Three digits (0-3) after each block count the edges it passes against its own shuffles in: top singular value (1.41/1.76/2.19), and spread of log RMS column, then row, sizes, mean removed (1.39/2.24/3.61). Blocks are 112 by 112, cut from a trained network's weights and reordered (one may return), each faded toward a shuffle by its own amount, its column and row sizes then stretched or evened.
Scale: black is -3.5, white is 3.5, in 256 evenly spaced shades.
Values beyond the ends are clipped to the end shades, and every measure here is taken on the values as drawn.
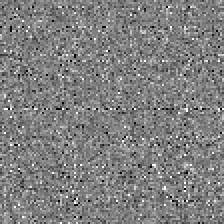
0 1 2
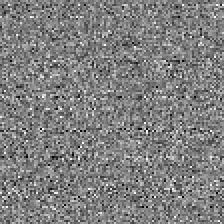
2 0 2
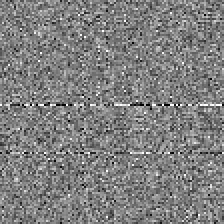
3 1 1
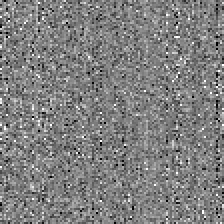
0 2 0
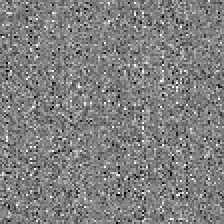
0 2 1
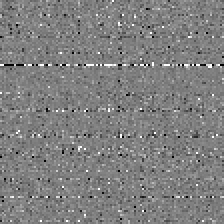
3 1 2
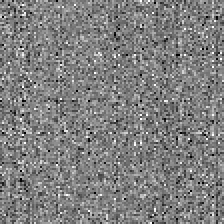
1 2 1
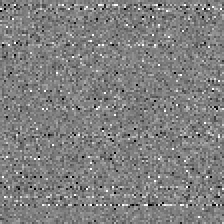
1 0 2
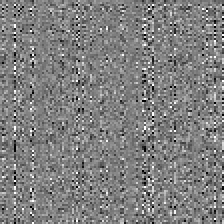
3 3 1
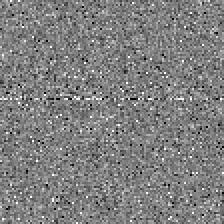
1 0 1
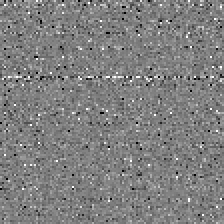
1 1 2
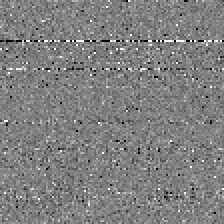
3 0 2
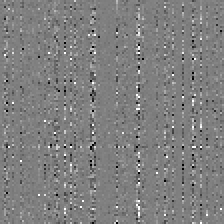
1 3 1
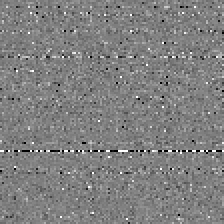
3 0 2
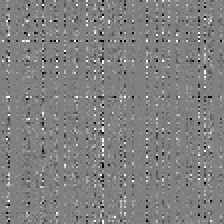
1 3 2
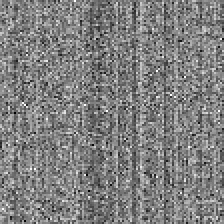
3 0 0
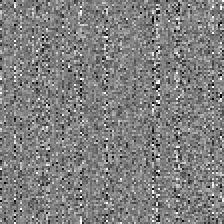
1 3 0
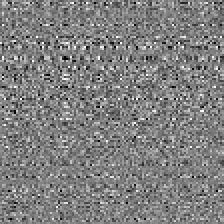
3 1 3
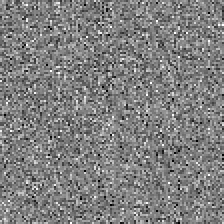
0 2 0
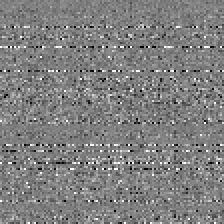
1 0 3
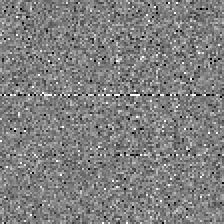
2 0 1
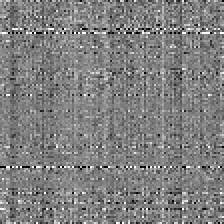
3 0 3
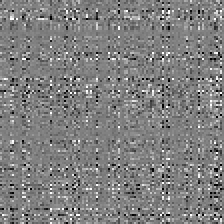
3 3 3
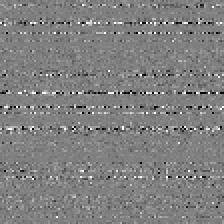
2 0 3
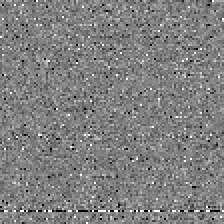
2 0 2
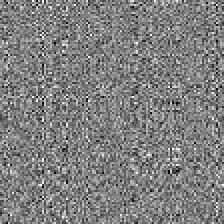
3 2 1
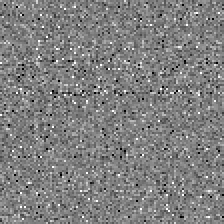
0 0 1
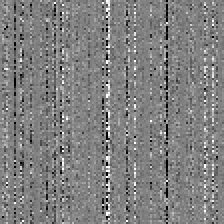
3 3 0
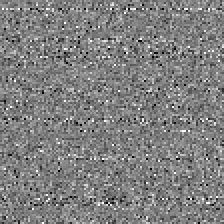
0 0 2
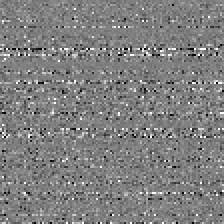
1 1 3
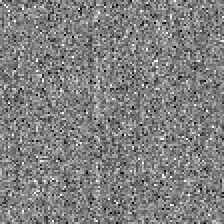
0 1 0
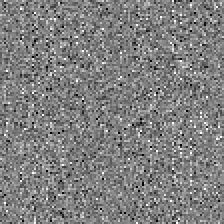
0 2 0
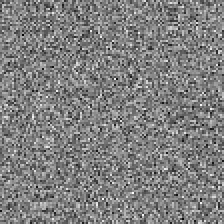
2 0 0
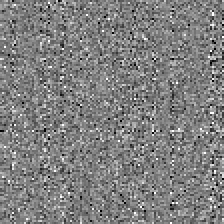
2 2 0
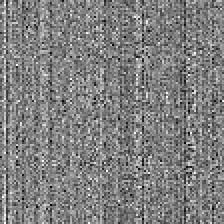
3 2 0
